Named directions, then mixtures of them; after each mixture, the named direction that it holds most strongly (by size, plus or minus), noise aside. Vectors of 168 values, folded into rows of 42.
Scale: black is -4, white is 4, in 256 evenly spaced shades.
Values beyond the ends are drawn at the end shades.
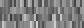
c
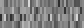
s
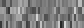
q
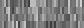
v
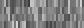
v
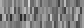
s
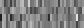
s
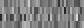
s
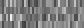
s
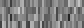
q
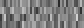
s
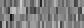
q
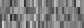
c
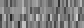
s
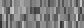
q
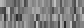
q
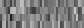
q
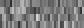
q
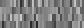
c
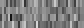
v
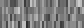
v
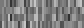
v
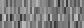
s
